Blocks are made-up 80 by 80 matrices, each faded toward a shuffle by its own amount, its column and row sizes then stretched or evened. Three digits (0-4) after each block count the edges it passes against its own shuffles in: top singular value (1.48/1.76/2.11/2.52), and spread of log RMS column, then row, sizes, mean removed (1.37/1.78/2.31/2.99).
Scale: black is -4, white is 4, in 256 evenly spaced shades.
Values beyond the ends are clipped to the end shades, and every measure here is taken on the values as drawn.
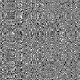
4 3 0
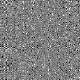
3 3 1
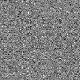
3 1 1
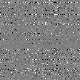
3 2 4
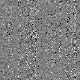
0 4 0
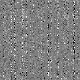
2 4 0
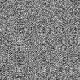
3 0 0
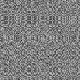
4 2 1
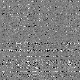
1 2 4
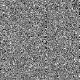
1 3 1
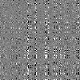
4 4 3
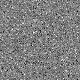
0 0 0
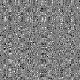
4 2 0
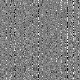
3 4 0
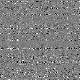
1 1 4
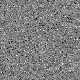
2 0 0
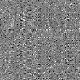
3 2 1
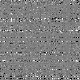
2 2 4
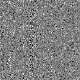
1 3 0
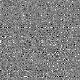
2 1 3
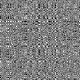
4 3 3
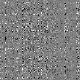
0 4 3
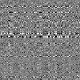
4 2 4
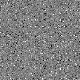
2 1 2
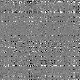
3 3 4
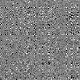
3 3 2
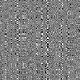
4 4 1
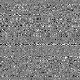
3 0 4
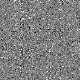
0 3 1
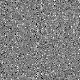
1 2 0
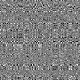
4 1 4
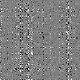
2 4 2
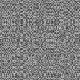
4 1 0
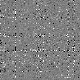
2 3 3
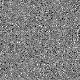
1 1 2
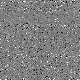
0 0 2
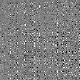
2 4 3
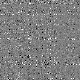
0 2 3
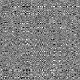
4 2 3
